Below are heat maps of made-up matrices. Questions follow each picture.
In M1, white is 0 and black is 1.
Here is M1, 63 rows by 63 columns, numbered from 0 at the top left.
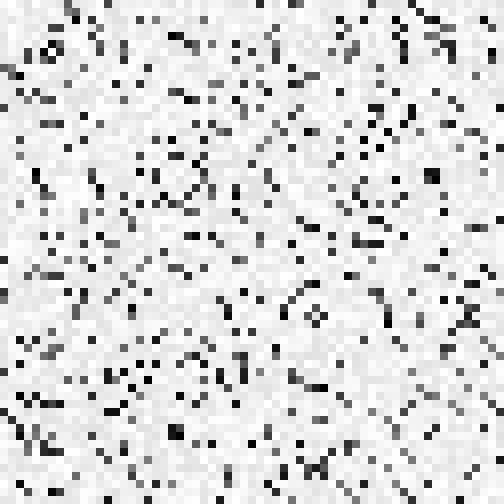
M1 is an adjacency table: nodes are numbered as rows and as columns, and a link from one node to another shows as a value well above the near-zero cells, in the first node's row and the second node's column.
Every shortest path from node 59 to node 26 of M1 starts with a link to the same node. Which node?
node 16
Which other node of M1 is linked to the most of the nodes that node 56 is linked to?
node 6
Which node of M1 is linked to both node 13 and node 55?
node 37
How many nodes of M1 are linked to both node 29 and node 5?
7
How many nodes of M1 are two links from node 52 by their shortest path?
9
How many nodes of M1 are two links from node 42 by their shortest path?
10
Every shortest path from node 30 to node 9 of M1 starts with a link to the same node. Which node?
node 45
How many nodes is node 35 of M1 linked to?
5
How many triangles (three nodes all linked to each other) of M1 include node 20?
1
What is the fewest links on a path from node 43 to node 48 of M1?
5
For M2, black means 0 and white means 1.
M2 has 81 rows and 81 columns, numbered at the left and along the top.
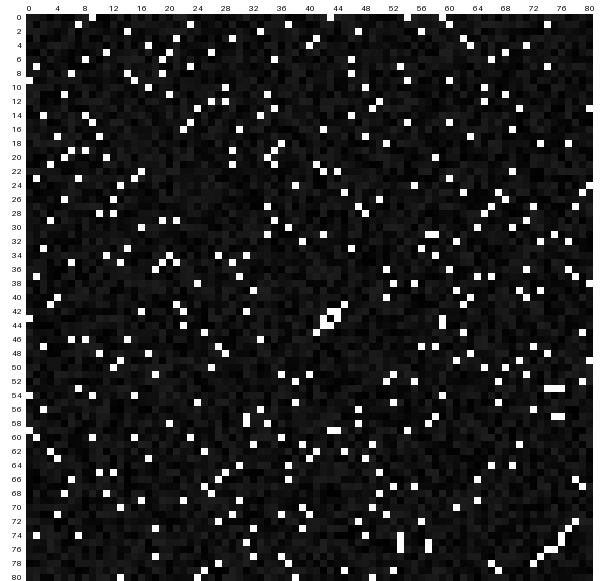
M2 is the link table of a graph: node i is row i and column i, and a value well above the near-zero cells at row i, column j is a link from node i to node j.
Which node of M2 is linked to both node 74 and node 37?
node 1
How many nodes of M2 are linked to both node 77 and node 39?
2
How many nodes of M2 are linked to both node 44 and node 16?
2
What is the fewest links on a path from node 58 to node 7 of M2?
4
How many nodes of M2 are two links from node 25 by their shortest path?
4
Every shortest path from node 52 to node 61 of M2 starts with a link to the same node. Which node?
node 38
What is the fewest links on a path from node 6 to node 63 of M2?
5
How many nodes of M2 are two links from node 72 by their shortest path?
6
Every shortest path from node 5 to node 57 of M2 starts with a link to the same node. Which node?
node 20
